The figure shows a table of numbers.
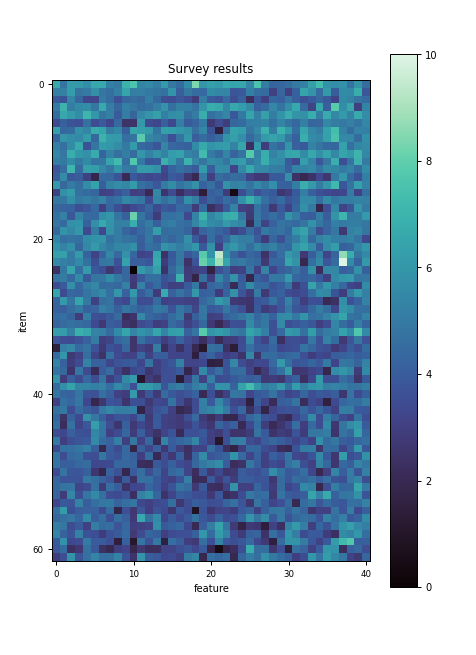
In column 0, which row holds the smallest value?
34
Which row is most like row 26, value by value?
61
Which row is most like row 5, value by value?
30
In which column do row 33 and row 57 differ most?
21
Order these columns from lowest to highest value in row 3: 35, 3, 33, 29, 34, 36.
33, 35, 29, 3, 34, 36
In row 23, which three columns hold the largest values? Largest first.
37, 21, 19
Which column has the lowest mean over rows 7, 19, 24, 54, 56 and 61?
10
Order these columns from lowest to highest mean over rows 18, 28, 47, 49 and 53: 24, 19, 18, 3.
24, 18, 19, 3
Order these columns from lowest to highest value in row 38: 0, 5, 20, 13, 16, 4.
16, 13, 5, 4, 20, 0
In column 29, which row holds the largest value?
6
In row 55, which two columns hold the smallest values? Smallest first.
18, 8
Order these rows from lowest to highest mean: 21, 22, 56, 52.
52, 56, 22, 21
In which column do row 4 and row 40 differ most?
19
